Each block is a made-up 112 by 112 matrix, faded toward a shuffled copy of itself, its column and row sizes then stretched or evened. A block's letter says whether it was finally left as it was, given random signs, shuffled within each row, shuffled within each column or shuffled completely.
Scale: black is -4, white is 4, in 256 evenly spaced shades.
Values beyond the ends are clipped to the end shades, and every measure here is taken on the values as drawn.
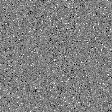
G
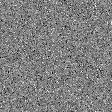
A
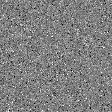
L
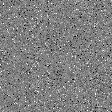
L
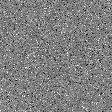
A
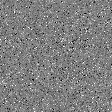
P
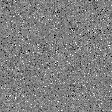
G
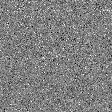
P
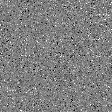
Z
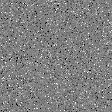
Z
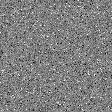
P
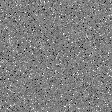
A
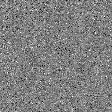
G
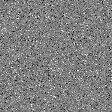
P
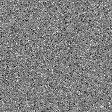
P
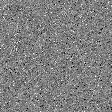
A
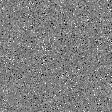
L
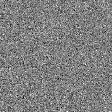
G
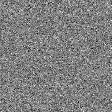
G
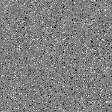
Z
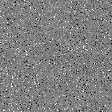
G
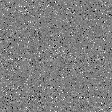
G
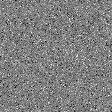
P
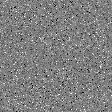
L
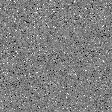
P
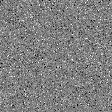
P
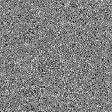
G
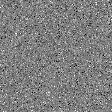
Z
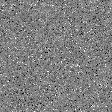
P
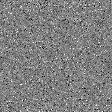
Z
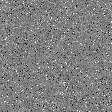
A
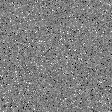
A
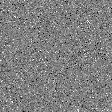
P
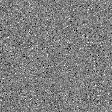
Z
